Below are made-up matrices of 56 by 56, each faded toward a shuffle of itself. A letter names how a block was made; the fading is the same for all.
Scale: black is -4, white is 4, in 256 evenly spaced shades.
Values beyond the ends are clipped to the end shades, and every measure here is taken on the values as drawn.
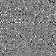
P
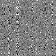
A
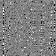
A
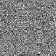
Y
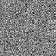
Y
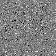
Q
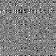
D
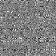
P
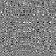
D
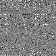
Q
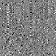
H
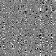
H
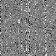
A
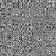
D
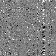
H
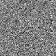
Y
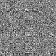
Y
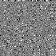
P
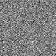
Y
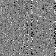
A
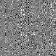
A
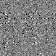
Q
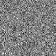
Y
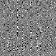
A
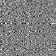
P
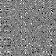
H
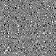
H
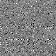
Q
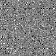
Q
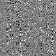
A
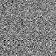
Y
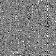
A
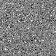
Q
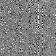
A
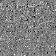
Q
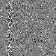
A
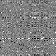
D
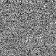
Y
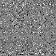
Q
